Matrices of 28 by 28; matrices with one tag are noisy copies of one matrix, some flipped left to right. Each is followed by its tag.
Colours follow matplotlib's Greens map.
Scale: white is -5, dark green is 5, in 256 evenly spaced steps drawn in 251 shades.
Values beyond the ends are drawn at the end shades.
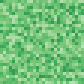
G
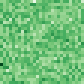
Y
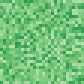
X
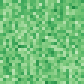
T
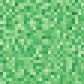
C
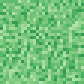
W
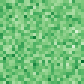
C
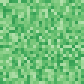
W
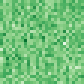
T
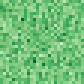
W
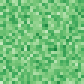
C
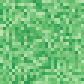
Y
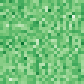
T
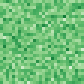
X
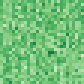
T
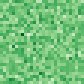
G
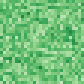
Y
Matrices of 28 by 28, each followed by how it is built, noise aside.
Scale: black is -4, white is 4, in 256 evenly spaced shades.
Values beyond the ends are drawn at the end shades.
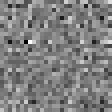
low rank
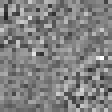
block diagonal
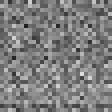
repeating columns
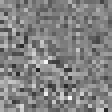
lower triangular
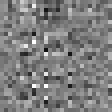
low rank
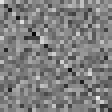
diagonal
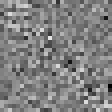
block diagonal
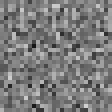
repeating columns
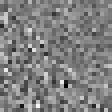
lower triangular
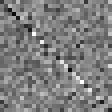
diagonal
